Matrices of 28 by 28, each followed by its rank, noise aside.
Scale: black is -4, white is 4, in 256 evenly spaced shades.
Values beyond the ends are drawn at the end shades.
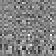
four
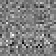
five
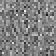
five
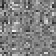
four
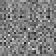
six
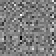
six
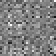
four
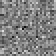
seven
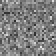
seven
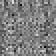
five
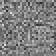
six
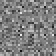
five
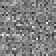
seven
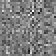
five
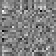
four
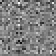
five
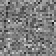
eight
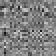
four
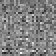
six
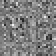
seven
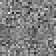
eight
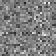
eight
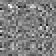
four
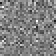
five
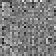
six
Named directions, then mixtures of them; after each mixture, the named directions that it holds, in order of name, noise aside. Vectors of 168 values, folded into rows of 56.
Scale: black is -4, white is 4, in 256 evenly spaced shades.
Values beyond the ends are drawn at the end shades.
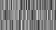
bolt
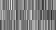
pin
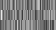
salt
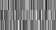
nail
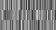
bolt.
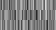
bolt, nail, pin.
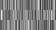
bolt, salt.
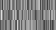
salt.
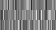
nail.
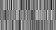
bolt, pin.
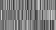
pin, salt.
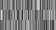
salt.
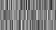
bolt.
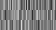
bolt.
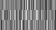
bolt, nail, pin.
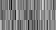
nail, pin, salt.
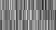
bolt, nail, pin.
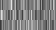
pin, salt.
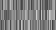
bolt, nail, salt.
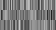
bolt, pin, salt.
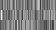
salt.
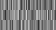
bolt.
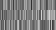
nail, pin, salt.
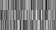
nail.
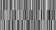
nail, salt.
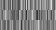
bolt.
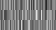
bolt, nail.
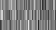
bolt, pin, salt.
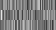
salt.
